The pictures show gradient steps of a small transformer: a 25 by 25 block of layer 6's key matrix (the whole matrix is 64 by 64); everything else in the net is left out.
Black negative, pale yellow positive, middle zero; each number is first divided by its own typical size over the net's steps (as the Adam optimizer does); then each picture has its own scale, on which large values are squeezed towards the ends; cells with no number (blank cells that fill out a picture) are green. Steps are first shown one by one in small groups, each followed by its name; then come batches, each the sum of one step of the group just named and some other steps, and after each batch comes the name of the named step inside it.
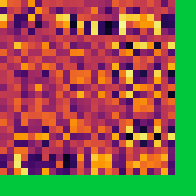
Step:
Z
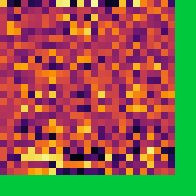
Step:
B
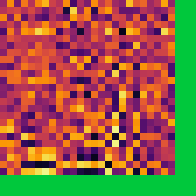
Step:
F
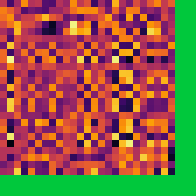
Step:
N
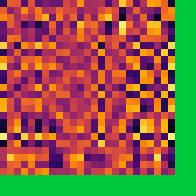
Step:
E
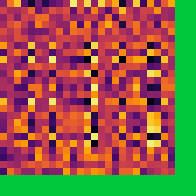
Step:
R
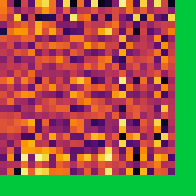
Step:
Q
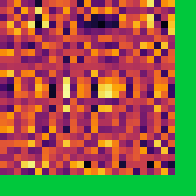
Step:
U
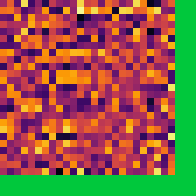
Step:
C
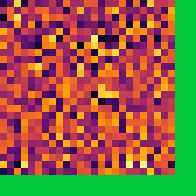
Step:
U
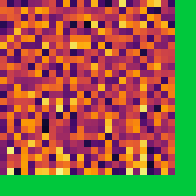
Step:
Q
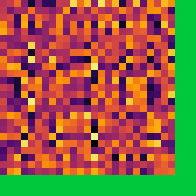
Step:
R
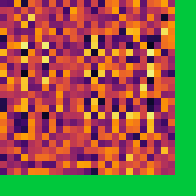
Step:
F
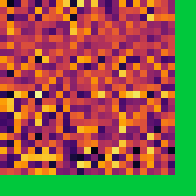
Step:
B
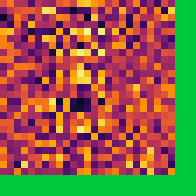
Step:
B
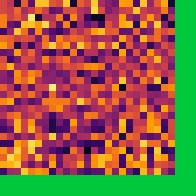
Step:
Q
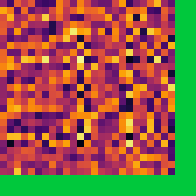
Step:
N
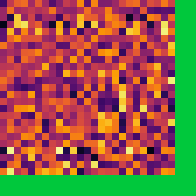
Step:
F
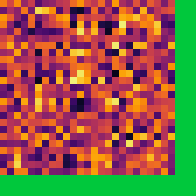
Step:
Z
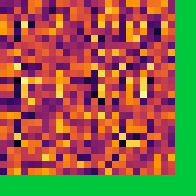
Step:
F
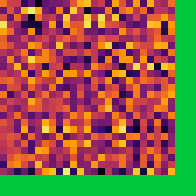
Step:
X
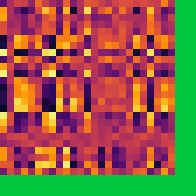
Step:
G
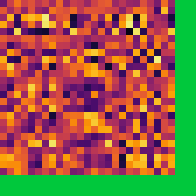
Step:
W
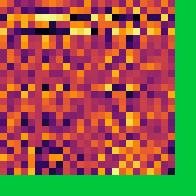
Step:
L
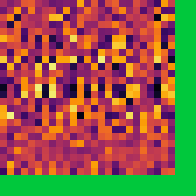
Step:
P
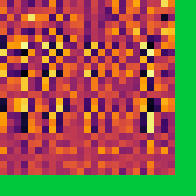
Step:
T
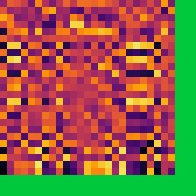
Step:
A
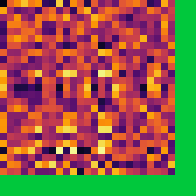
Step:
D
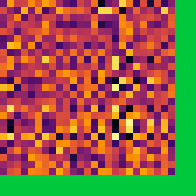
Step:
D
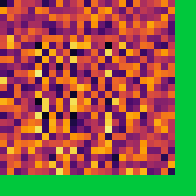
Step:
D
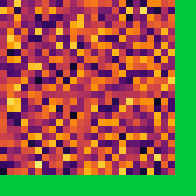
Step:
A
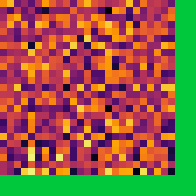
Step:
L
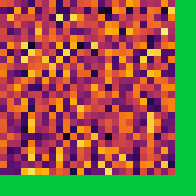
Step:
T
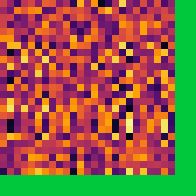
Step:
P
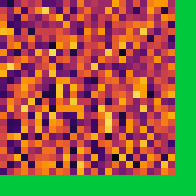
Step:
G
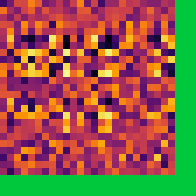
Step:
D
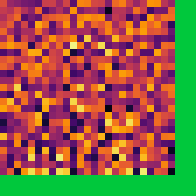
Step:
L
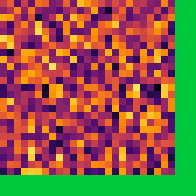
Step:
P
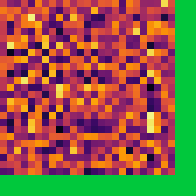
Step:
T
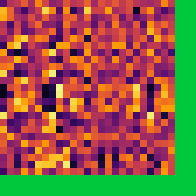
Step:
G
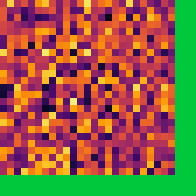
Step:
G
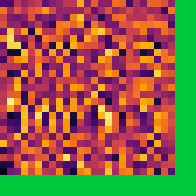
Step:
A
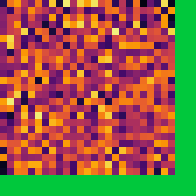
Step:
A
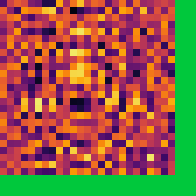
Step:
D
